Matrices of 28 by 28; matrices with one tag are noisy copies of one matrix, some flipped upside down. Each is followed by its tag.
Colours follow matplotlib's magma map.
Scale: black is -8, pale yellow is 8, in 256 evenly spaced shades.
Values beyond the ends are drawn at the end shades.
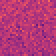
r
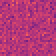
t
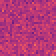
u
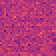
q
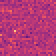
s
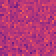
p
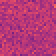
u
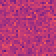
s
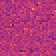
q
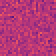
t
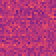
s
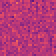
t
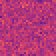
u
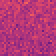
r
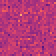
s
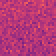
r
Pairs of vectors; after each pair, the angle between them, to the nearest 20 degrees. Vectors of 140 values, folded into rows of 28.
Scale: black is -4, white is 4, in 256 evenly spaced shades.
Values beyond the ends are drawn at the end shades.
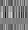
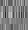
20 degrees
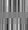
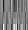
60 degrees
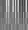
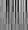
160 degrees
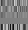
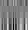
80 degrees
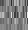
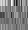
120 degrees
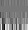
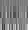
40 degrees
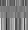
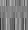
160 degrees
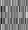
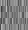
40 degrees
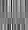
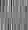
40 degrees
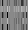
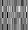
40 degrees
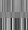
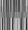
140 degrees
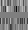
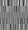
40 degrees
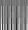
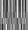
80 degrees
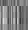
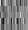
120 degrees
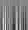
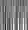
140 degrees
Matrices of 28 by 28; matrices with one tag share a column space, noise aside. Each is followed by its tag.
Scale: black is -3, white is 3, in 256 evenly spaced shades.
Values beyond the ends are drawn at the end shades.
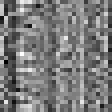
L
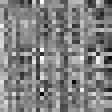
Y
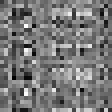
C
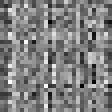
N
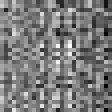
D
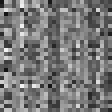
D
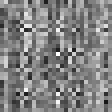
Y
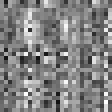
Y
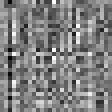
Y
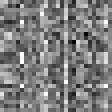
N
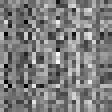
N
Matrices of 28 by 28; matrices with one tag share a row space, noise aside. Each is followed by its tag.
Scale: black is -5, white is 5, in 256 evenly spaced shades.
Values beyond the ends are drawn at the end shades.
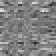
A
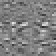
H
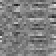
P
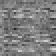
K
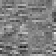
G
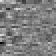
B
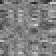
A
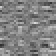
A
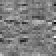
G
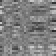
P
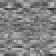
K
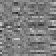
P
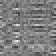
P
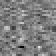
H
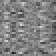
H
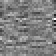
G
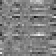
P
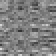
A
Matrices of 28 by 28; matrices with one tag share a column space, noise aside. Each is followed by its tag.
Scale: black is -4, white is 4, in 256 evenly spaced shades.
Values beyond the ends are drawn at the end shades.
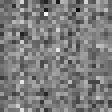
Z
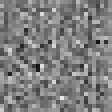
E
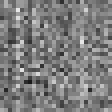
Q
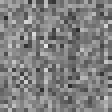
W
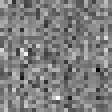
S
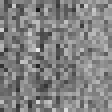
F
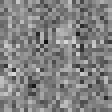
Q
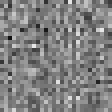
W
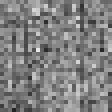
F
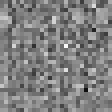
W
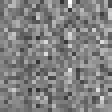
W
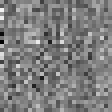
Q
